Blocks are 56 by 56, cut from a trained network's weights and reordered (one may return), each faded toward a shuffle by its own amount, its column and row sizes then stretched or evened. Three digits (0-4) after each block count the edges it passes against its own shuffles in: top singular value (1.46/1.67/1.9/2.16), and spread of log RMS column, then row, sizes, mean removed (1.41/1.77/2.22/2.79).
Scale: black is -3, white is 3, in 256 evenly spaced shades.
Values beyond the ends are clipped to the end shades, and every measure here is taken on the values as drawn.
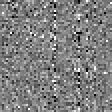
2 3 0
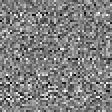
3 0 3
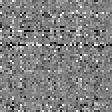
2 2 4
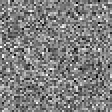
3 0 0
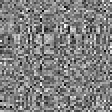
4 2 1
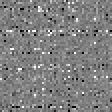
0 2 3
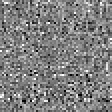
2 0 2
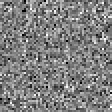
1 2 1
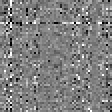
3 4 1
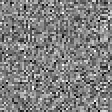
3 1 0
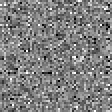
1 1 1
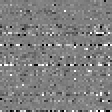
3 0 4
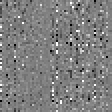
0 4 0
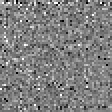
0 1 2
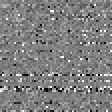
2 0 4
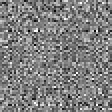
4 1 2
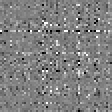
1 3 3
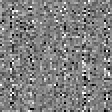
1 4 2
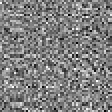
4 1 2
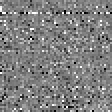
2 1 3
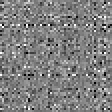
2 3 3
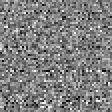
2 0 3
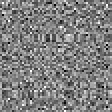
4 1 0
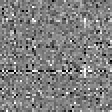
3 3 2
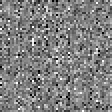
1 3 0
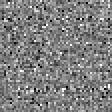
0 1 2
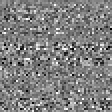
1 0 4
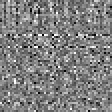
3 1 3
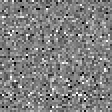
0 0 2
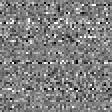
0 1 4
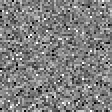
0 0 0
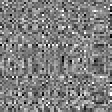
4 1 3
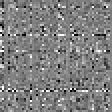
2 4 3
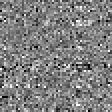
1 2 3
